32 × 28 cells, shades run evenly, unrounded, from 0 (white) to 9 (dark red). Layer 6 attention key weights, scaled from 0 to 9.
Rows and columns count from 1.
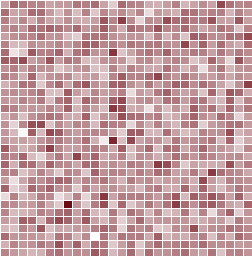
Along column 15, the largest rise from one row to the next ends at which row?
17
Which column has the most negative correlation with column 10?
24
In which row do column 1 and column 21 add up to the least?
25
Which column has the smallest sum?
2
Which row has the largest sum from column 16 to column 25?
26
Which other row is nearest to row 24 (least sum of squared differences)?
23
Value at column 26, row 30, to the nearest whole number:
3
